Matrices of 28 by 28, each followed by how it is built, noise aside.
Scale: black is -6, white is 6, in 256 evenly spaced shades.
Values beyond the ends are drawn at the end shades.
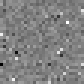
sparse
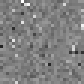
sparse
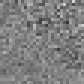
upper triangular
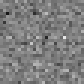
uneven rows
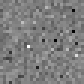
sparse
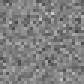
noise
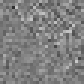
upper triangular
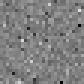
sparse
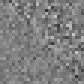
upper triangular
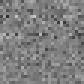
uneven rows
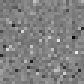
sparse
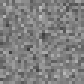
noise
